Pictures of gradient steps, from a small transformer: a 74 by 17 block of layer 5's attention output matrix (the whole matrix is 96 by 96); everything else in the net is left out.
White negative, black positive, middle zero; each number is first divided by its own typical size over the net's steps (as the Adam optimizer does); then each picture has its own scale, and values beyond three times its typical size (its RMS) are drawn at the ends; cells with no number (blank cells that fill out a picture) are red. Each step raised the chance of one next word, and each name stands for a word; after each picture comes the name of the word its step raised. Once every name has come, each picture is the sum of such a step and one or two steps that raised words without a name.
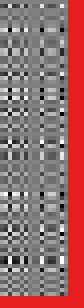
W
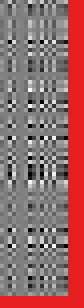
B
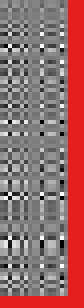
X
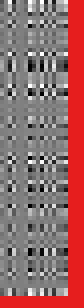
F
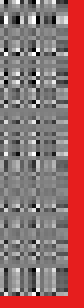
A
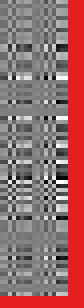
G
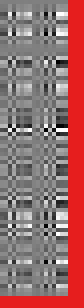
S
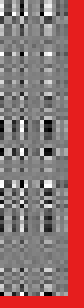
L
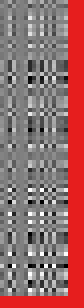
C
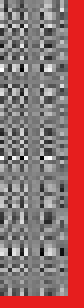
F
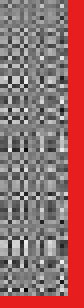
X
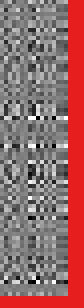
G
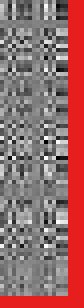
B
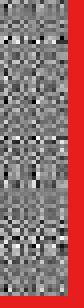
B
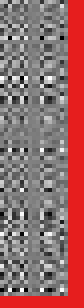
C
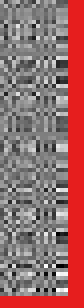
C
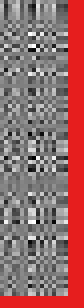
X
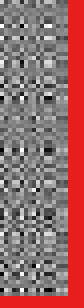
C
